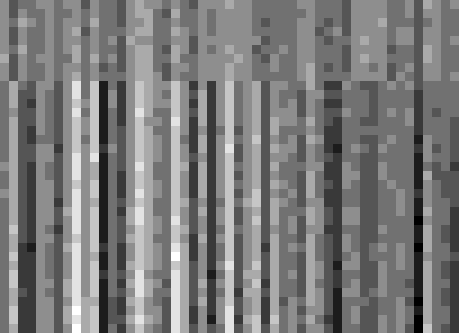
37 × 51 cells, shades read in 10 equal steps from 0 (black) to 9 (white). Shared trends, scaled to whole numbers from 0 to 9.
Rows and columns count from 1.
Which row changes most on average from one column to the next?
36
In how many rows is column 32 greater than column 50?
16
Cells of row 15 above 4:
17
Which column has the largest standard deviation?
2
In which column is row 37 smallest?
47
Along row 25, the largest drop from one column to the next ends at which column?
12
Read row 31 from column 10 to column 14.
5 7 2 4 3
